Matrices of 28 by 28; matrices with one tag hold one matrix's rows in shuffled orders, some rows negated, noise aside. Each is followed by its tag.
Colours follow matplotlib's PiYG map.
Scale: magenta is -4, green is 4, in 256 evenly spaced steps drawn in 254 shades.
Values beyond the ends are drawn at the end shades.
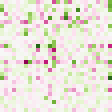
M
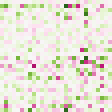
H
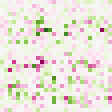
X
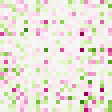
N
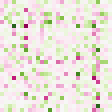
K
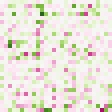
X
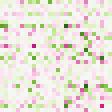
H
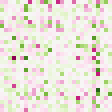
K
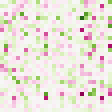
N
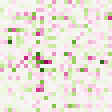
X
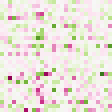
X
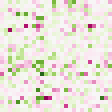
X
